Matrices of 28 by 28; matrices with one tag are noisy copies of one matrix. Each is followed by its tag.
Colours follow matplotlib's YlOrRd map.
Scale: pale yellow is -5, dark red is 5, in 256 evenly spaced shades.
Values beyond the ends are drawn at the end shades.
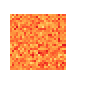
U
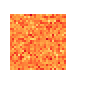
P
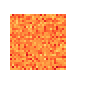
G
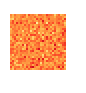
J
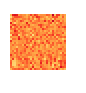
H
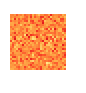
J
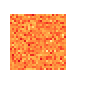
P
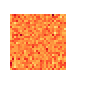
H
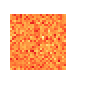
J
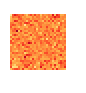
H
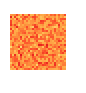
U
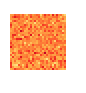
H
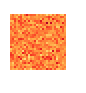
P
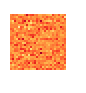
P
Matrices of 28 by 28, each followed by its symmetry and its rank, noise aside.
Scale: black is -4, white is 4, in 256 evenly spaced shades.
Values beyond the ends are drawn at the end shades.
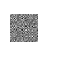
symmetric, rank four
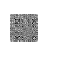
symmetric, rank four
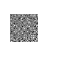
symmetric, rank four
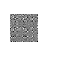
no symmetry, rank four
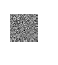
no symmetry, rank six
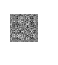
antisymmetric, rank four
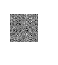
no symmetry, rank five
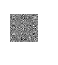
no symmetry, rank five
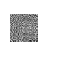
no symmetry, rank five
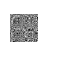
no symmetry, rank five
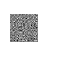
no symmetry, rank five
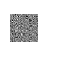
no symmetry, rank six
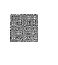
no symmetry, rank six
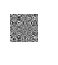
no symmetry, rank four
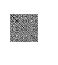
symmetric, rank four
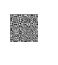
antisymmetric, rank four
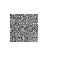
no symmetry, rank six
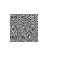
no symmetry, rank five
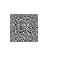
antisymmetric, rank four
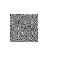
no symmetry, rank five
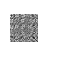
symmetric, rank four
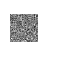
no symmetry, rank six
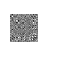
symmetric, rank four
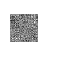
no symmetry, rank six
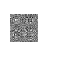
no symmetry, rank five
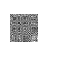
symmetric, rank four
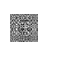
no symmetry, rank four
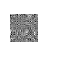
no symmetry, rank four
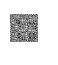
symmetric, rank four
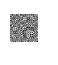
symmetric, rank four
